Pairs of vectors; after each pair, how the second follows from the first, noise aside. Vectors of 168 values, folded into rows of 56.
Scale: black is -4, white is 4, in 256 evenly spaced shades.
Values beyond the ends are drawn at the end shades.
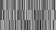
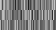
reversed.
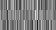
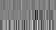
negated, partly zeroed.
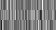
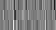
reversed, partly zeroed.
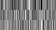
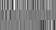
reversed, partly zeroed.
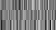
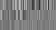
negated, partly zeroed.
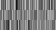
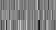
reversed, partly zeroed.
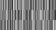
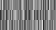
reversed.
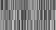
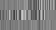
negated, partly zeroed.
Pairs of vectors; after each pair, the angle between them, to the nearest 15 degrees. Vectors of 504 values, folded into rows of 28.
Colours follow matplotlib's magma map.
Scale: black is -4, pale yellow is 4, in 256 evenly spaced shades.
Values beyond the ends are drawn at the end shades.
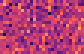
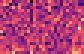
30 degrees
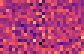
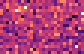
105 degrees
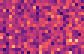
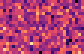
135 degrees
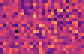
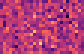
45 degrees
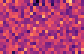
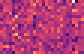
90 degrees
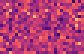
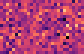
45 degrees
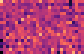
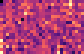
150 degrees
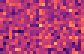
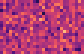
75 degrees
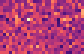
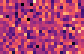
135 degrees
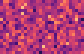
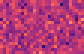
150 degrees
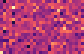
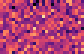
120 degrees
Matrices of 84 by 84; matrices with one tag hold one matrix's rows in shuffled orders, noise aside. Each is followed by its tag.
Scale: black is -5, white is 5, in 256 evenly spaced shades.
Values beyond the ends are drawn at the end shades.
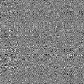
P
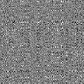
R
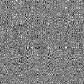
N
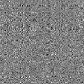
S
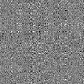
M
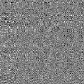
P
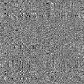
S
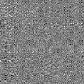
P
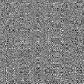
R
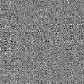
P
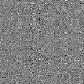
M
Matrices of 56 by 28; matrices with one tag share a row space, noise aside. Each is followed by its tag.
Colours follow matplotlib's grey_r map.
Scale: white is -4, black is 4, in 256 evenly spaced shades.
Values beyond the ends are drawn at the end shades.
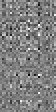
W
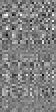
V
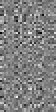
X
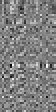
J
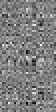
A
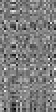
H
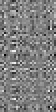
H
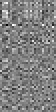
V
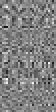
V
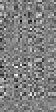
X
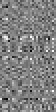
V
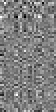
X
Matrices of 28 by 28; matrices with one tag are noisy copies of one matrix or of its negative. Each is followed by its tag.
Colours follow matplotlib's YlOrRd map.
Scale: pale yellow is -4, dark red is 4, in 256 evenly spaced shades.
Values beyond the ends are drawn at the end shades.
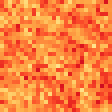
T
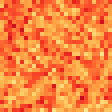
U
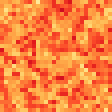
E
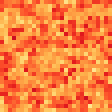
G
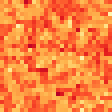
E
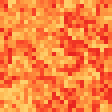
T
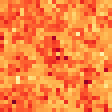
T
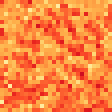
U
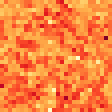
U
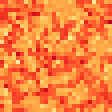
E
